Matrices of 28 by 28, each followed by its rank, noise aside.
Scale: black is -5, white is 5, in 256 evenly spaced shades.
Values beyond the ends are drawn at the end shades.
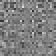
three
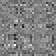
four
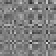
two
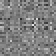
three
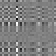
one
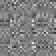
three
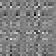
three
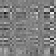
one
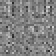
four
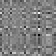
two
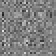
three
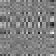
one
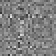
four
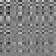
one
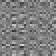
two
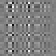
one
